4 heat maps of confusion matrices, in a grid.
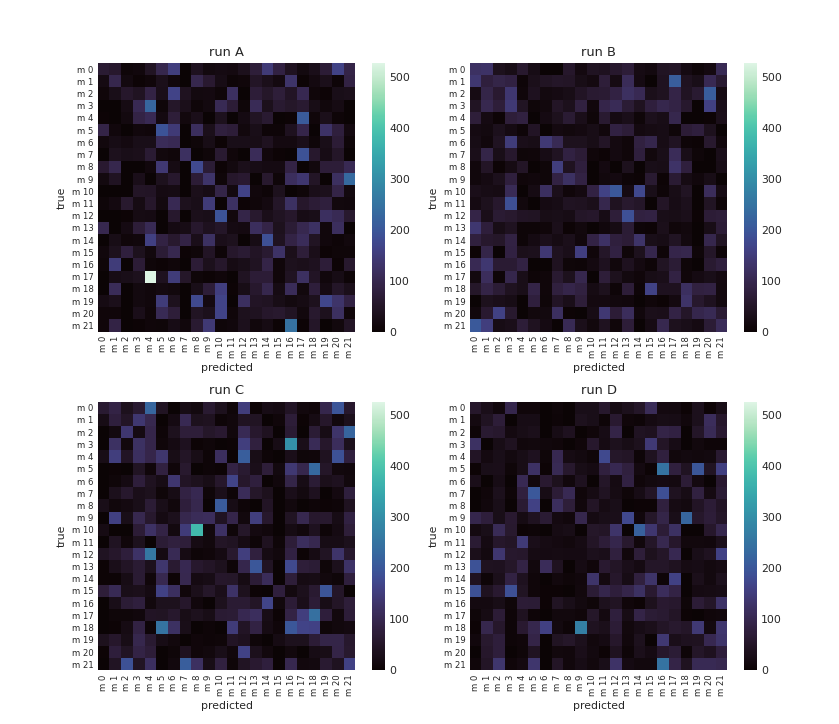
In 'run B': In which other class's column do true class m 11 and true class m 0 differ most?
m 3
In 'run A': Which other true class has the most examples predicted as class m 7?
m 14
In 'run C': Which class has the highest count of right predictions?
m 13
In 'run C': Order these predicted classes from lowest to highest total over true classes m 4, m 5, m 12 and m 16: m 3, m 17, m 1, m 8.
m 8, m 17, m 1, m 3
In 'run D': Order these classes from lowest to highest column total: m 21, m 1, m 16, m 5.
m 1, m 5, m 21, m 16
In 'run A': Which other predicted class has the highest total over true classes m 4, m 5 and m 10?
m 17
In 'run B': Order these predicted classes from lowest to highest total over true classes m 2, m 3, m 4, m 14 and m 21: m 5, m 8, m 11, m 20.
m 5, m 8, m 11, m 20
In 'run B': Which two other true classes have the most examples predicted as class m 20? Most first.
m 2, m 3
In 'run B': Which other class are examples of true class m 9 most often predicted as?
m 8
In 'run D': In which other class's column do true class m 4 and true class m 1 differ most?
m 11
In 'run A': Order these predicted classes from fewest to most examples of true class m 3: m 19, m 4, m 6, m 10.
m 19, m 6, m 10, m 4
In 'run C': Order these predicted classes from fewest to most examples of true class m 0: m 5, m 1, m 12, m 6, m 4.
m 6, m 5, m 1, m 12, m 4
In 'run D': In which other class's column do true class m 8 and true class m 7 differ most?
m 16
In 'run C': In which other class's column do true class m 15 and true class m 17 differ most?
m 18
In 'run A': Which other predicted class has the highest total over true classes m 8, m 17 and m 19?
m 4
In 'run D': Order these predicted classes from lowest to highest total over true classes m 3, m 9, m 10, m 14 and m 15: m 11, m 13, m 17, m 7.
m 7, m 11, m 13, m 17
